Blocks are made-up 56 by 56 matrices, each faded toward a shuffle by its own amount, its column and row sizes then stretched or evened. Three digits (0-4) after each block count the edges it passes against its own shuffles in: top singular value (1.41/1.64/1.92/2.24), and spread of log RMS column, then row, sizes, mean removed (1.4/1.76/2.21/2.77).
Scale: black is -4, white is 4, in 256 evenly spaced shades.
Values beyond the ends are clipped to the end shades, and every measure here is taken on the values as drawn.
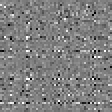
4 2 3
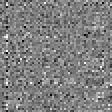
3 2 2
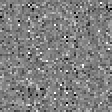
1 2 1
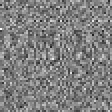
4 0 2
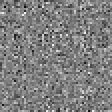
1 2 1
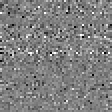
1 0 3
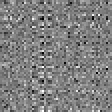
4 3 3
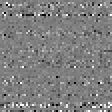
1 1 4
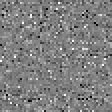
1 0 2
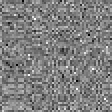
4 1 0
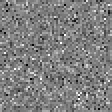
1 0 0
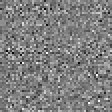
1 2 2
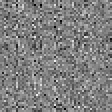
3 3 0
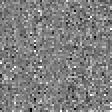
0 2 0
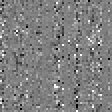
0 4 0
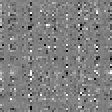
3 4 3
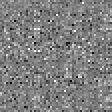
2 0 2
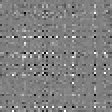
4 3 4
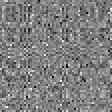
4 2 0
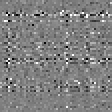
4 1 4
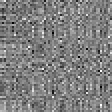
4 3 0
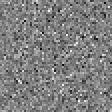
0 2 0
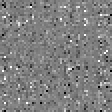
0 3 1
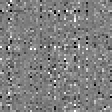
1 4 1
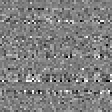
3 0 4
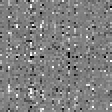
1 4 2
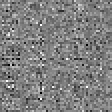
2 3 1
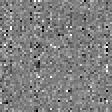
1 3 2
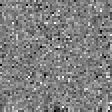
1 2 1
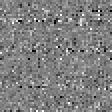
0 1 3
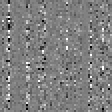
2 4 0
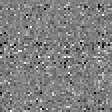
1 2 3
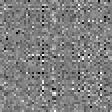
4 3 1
